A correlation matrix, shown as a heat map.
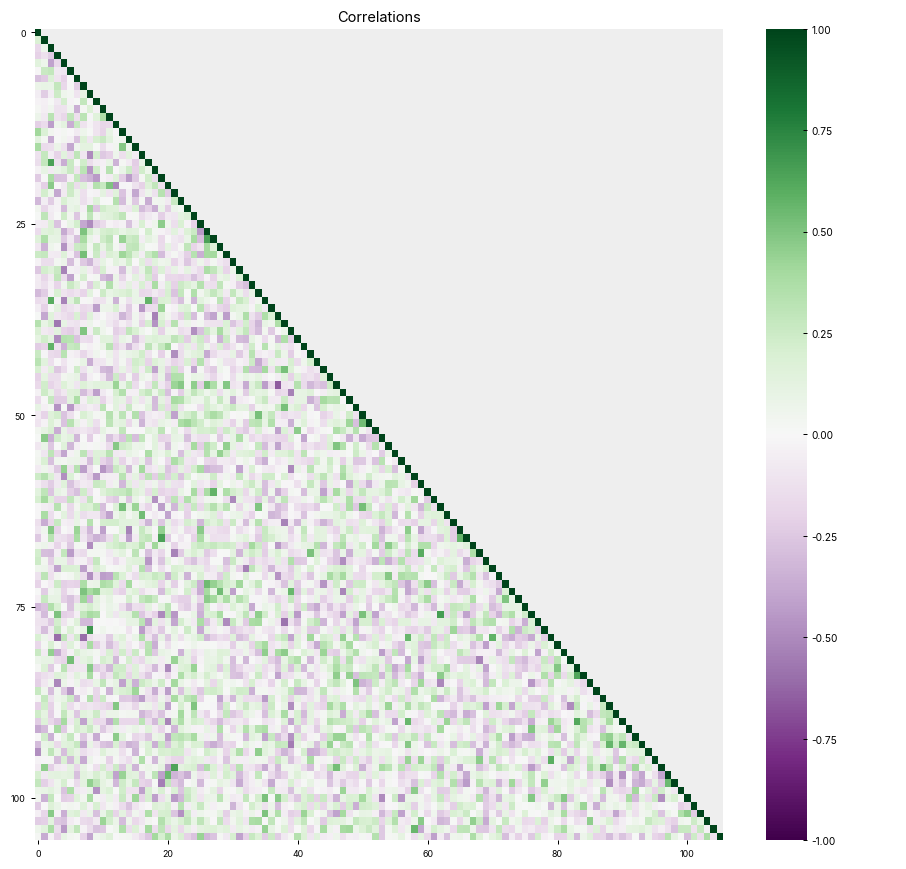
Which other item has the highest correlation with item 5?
82
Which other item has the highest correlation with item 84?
83
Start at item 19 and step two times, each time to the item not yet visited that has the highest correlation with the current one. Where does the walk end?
65
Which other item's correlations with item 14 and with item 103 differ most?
19
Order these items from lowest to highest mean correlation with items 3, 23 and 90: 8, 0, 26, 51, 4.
0, 4, 26, 51, 8
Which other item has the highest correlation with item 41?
2
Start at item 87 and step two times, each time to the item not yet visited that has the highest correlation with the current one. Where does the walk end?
21
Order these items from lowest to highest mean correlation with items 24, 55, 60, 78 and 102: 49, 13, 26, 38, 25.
25, 38, 49, 13, 26
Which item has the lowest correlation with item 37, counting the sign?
46
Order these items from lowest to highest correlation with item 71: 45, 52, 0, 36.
0, 36, 52, 45
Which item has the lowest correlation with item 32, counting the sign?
70
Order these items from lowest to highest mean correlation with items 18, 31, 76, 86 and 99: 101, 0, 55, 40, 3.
40, 101, 0, 55, 3
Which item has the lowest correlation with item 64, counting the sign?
38
